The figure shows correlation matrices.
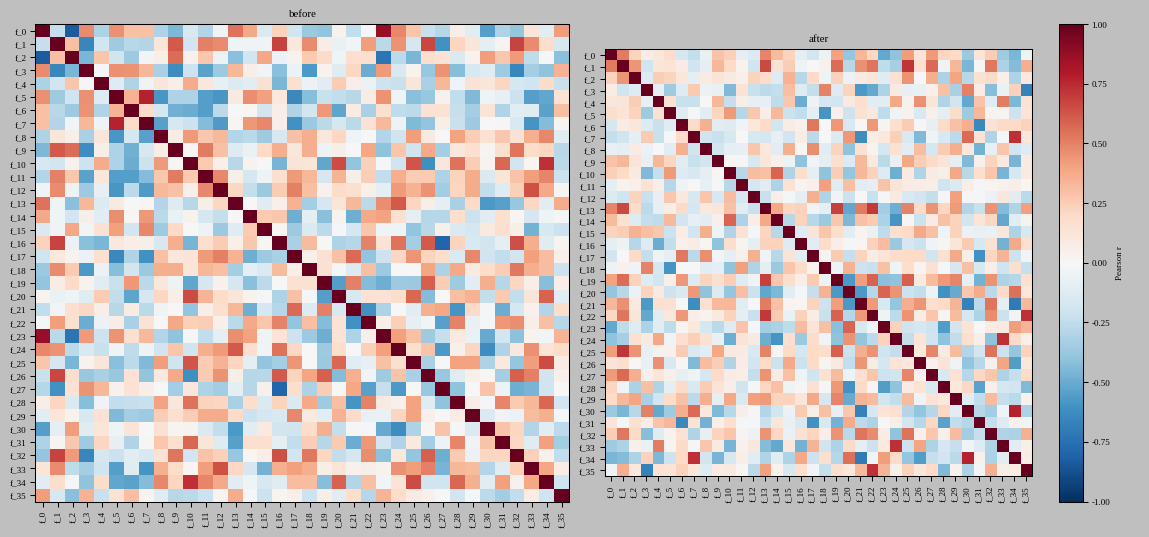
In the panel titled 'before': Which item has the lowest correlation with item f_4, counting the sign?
f_16
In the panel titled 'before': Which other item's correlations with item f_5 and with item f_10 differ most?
f_34
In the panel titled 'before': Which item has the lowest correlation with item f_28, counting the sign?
f_21
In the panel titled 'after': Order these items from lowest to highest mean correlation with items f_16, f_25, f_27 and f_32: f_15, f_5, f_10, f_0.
f_5, f_15, f_10, f_0
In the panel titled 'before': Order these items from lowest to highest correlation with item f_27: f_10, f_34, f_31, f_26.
f_26, f_34, f_31, f_10
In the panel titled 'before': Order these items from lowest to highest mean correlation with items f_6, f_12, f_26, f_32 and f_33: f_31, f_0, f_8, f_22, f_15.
f_15, f_31, f_0, f_22, f_8
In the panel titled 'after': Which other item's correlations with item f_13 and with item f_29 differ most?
f_12
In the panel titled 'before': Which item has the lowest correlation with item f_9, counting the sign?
f_3
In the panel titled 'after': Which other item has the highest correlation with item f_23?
f_20
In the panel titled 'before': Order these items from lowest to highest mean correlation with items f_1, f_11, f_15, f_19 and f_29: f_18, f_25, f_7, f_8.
f_7, f_25, f_8, f_18
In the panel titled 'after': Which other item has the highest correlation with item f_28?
f_19
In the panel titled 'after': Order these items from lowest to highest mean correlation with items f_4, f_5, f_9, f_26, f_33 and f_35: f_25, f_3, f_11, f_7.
f_3, f_7, f_11, f_25
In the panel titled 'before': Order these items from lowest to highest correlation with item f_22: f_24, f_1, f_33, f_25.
f_25, f_33, f_24, f_1
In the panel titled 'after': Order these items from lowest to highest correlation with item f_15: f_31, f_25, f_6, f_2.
f_31, f_6, f_25, f_2
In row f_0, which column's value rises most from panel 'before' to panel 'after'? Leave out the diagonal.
f_2
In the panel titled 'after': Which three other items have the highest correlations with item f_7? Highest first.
f_34, f_30, f_20
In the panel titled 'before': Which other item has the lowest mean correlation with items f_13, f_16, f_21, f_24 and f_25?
f_30
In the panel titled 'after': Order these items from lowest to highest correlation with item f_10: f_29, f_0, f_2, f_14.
f_2, f_0, f_29, f_14
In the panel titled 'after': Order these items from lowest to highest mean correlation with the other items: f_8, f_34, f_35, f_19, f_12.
f_34, f_12, f_8, f_35, f_19
